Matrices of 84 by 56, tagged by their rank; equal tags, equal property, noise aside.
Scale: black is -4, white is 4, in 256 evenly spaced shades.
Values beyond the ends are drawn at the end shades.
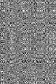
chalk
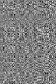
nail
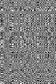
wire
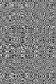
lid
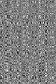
chalk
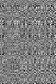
wire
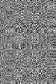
chalk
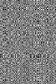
lid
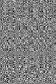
chalk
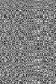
wire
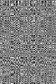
wire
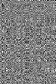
chalk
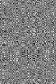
chalk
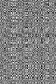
lid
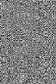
nail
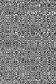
wire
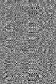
nail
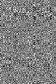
chalk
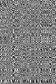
lid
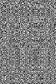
nail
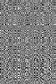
lid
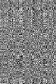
wire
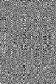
nail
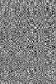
nail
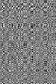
lid
